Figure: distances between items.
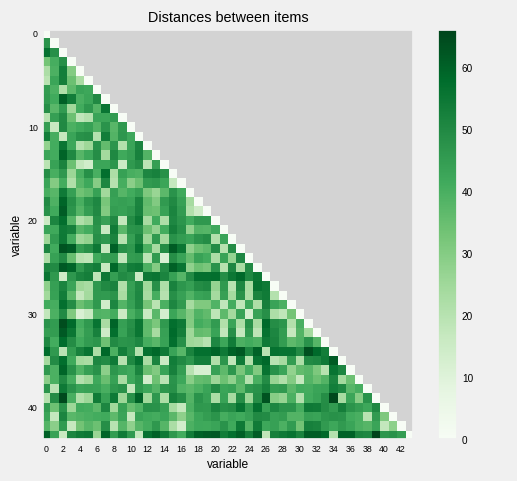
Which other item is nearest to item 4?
30
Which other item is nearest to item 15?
16
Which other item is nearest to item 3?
42
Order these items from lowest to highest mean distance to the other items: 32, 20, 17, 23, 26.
17, 20, 32, 23, 26
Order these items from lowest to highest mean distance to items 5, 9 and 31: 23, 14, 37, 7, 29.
14, 37, 29, 7, 23
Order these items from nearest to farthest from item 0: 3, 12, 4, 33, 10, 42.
4, 12, 3, 42, 10, 33
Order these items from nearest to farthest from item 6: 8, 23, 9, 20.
8, 9, 20, 23
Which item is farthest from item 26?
39
